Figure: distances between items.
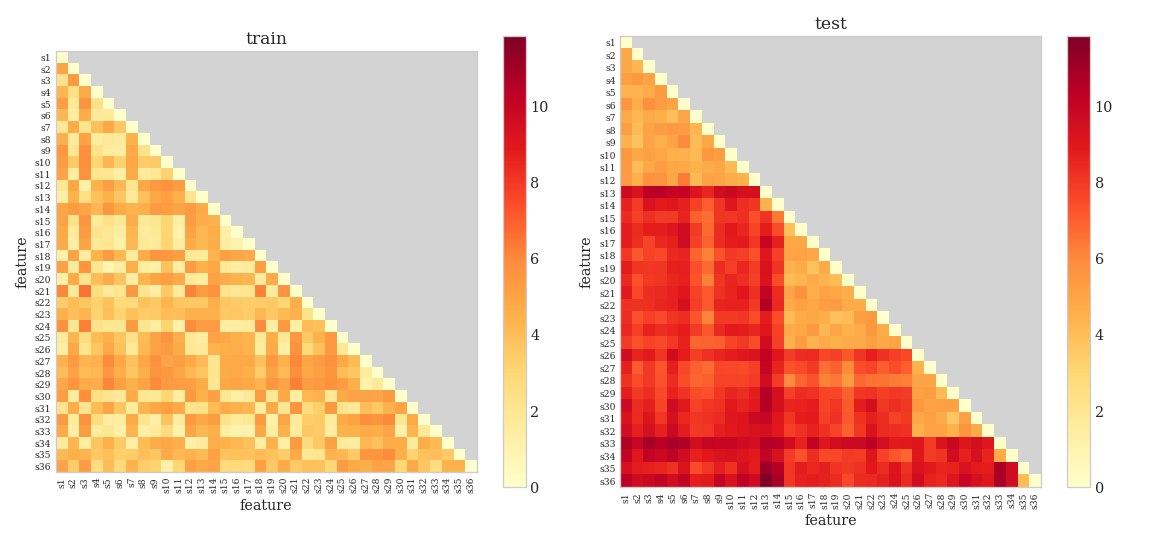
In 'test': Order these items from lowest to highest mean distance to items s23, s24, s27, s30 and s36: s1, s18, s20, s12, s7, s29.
s20, s18, s29, s7, s12, s1
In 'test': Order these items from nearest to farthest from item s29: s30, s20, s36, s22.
s30, s20, s22, s36
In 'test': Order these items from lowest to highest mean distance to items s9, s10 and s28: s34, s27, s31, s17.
s27, s31, s17, s34
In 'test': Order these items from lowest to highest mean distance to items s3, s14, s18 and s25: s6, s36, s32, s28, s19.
s19, s28, s6, s32, s36
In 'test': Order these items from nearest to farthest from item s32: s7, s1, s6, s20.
s20, s7, s6, s1
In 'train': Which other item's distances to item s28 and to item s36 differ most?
s10
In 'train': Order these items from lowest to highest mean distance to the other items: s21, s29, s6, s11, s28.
s6, s11, s21, s28, s29
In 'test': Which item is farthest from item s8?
s33
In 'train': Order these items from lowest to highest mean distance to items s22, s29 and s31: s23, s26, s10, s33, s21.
s26, s23, s33, s10, s21
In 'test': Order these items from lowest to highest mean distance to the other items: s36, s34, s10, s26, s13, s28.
s28, s10, s26, s34, s36, s13
